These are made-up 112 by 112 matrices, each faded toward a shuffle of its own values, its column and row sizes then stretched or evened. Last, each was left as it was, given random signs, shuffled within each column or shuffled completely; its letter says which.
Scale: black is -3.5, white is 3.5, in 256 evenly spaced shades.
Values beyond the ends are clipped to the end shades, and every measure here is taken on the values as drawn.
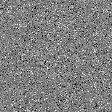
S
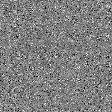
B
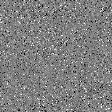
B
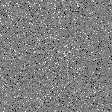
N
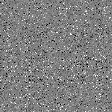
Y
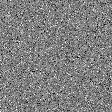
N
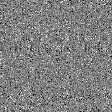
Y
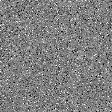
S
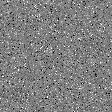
N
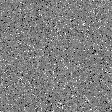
N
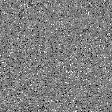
Y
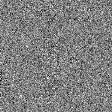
B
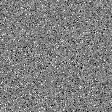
N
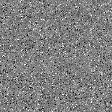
B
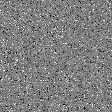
N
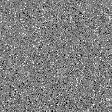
Y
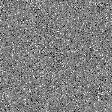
S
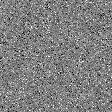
N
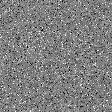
N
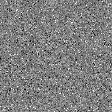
Y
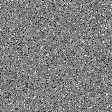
N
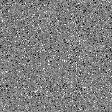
B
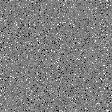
Y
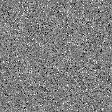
B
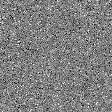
S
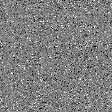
B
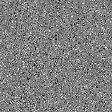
B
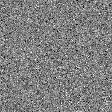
S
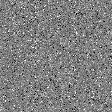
S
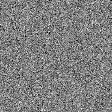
S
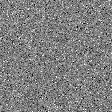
N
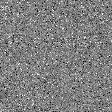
B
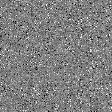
Y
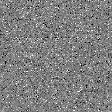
Y
